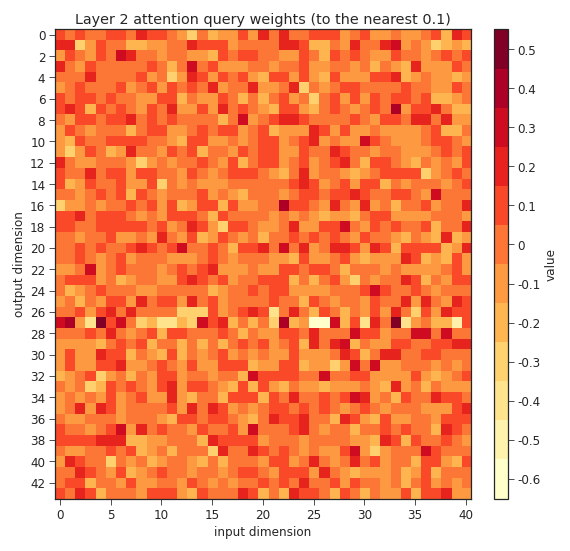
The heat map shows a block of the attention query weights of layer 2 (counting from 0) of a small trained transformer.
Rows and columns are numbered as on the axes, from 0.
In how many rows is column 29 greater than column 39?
21
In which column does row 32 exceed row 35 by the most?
19
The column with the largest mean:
6
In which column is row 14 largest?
24
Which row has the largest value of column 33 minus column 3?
27
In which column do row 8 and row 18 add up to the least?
16
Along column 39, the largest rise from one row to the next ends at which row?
28
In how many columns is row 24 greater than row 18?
11
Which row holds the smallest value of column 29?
23
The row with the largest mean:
20
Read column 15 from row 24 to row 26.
-0.2 0.1 0.1
